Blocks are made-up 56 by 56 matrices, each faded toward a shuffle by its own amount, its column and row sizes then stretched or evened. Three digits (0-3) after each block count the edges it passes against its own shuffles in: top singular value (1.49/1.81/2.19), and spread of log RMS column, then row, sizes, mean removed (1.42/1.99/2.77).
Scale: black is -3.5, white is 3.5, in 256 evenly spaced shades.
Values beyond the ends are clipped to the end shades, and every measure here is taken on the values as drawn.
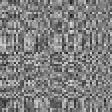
3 2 2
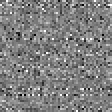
2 0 2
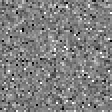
0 0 0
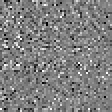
2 1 1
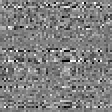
3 0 3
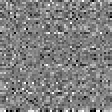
3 0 2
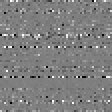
1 0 3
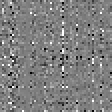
1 3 1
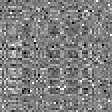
3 0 1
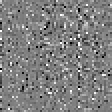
2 2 1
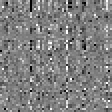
3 2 1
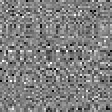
3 0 2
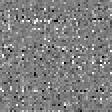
0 1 2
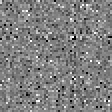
1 1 1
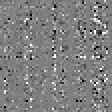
1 3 2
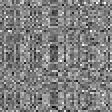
3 0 1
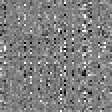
2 3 1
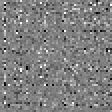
1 2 2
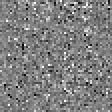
0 2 1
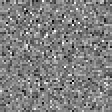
1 0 1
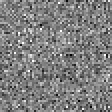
1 0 1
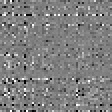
2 2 3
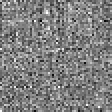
1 0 1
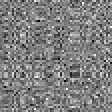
3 1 1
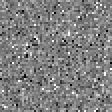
0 0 0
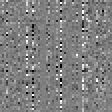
2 3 0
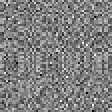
3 1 0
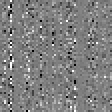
2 3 0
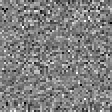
2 0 1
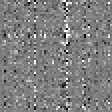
2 3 2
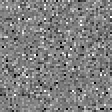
0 0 1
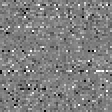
0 0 2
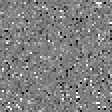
0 1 0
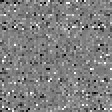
0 0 2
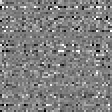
2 1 3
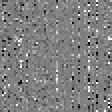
1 3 0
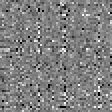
2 2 1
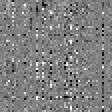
1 3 2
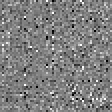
0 2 1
